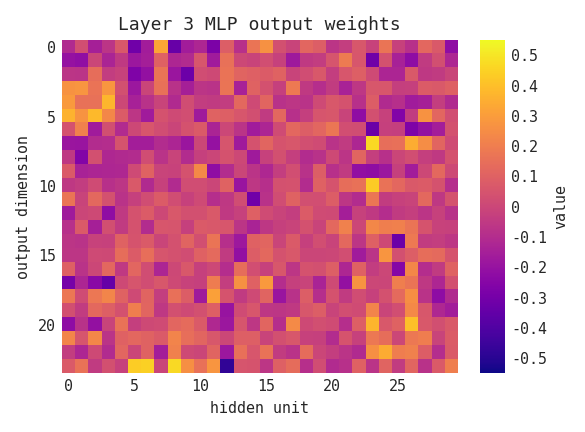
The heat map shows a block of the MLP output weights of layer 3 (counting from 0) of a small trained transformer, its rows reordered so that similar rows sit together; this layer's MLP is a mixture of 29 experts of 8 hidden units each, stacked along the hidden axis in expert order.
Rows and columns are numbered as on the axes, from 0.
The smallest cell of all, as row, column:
23, 12
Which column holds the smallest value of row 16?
25
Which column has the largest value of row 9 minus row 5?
10
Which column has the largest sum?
26
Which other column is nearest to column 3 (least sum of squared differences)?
0
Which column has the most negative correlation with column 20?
14
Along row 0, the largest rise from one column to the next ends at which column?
7
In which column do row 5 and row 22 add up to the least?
22
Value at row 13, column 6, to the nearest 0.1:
-0.1
